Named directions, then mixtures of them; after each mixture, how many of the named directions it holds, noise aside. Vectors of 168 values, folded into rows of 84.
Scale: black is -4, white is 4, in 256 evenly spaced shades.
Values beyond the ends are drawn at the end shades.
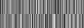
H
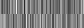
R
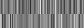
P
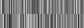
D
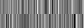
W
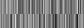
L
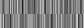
three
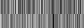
three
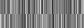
four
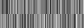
three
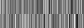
three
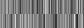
two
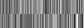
two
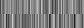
three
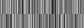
four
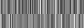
one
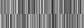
four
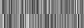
one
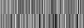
one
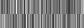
one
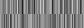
four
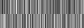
two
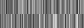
one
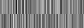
four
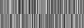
three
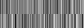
four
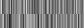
one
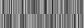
two
